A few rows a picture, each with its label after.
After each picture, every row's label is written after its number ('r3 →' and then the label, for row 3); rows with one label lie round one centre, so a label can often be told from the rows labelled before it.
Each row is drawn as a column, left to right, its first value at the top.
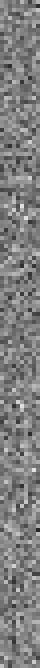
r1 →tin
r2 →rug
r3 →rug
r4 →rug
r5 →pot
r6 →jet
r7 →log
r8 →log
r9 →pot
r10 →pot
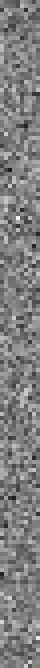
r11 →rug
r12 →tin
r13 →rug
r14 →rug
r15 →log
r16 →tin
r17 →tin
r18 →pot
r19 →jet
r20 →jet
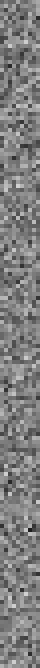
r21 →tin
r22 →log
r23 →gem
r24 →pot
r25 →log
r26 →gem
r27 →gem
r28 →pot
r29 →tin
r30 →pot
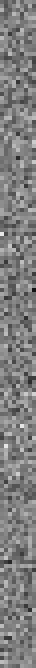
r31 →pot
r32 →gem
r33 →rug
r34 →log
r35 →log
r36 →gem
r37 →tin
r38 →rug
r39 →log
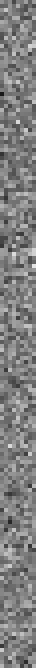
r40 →jet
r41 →pot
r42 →rug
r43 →rug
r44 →tin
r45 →jet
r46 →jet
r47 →pot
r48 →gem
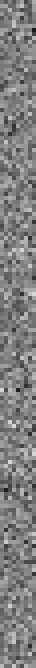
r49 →gem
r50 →log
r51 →pot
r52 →tin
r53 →log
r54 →jet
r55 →tin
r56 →gem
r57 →pot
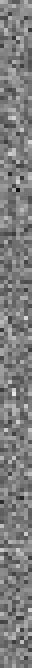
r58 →jet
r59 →jet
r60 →pot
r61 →tin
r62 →rug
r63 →rug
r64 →jet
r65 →log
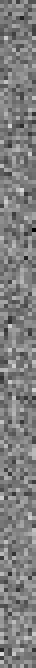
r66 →log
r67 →rug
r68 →pot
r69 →tin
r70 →jet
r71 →jet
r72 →pot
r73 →tin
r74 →pot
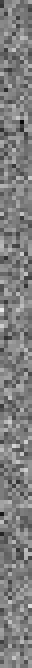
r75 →gem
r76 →gem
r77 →log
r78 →rug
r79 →gem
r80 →pot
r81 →rug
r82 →gem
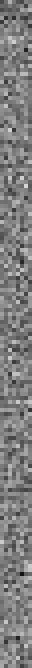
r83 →rug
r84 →gem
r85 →rug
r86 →gem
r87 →rug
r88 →pot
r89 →gem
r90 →pot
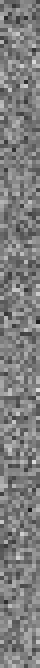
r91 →tin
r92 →jet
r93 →gem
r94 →gem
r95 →gem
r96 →pot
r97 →jet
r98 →jet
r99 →gem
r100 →pot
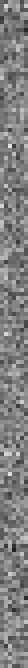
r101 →jet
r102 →pot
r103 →log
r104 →gem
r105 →pot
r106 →rug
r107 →log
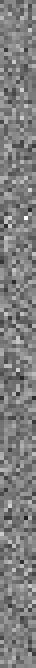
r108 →pot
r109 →log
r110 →log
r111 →rug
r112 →pot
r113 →rug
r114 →log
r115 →gem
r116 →pot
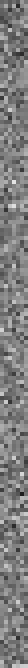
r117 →gem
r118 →pot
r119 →jet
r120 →tin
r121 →gem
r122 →tin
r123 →tin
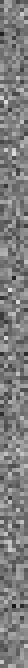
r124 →pot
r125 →pot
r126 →rug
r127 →tin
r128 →pot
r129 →log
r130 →log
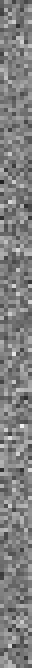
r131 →gem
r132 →gem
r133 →tin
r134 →tin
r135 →pot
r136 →gem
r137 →pot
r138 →pot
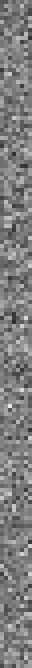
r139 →pot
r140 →jet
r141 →jet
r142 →pot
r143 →rug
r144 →pot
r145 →rug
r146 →tin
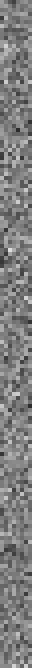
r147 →jet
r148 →tin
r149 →pot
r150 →log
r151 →tin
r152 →log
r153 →tin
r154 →pot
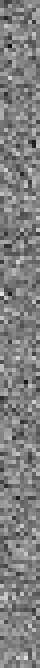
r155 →gem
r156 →jet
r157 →jet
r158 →rug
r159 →rug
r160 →rug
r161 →rug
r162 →jet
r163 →rug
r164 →log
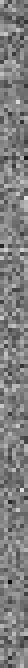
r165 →jet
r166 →gem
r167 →jet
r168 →pot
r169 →gem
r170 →jet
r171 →rug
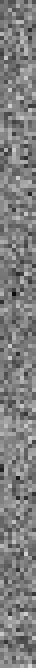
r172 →gem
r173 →jet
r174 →gem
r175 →log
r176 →log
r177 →gem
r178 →rug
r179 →tin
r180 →pot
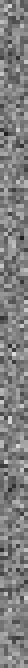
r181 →gem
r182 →pot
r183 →log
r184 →gem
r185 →rug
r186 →jet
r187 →rug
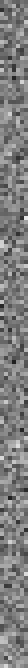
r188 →tin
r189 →tin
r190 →rug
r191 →log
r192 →gem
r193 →gem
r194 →log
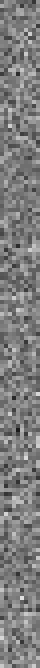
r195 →tin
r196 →tin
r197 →tin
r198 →jet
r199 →pot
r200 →gem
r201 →pot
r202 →gem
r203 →tin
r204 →rug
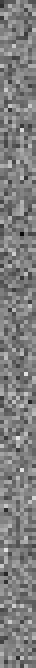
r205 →gem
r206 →rug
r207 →log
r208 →pot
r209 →tin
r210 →jet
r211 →tin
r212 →log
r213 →jet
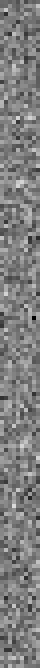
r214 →gem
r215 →pot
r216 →tin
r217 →gem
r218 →tin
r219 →rug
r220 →log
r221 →rug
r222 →pot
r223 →log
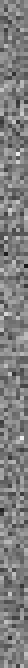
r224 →jet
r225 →tin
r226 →rug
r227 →tin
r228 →jet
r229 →tin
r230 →rug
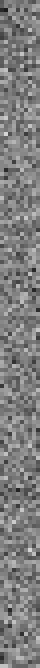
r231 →tin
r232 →tin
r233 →gem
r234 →log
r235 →log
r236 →pot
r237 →log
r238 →rug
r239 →log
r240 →tin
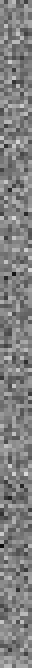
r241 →log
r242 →rug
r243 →rug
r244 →log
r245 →gem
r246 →log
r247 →log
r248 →jet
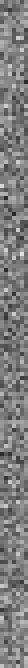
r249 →gem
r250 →gem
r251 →rug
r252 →tin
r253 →rug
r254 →pot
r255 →log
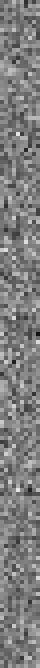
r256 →gem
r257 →pot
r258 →tin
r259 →jet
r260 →tin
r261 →pot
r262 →gem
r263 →rug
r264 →pot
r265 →tin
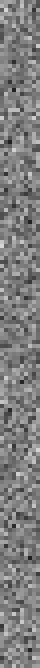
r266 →tin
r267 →pot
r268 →rug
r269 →tin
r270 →jet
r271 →log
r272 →rug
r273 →pot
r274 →gem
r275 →gem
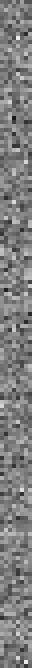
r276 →pot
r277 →pot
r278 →pot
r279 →jet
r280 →rug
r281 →pot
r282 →pot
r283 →pot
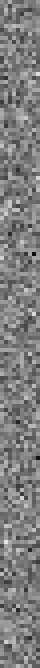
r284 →log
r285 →rug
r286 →jet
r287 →pot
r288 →rug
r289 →tin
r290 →rug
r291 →gem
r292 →rug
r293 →jet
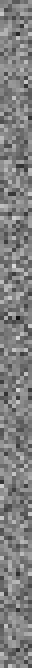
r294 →gem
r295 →jet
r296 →tin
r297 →log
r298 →pot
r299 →pot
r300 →rug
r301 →jet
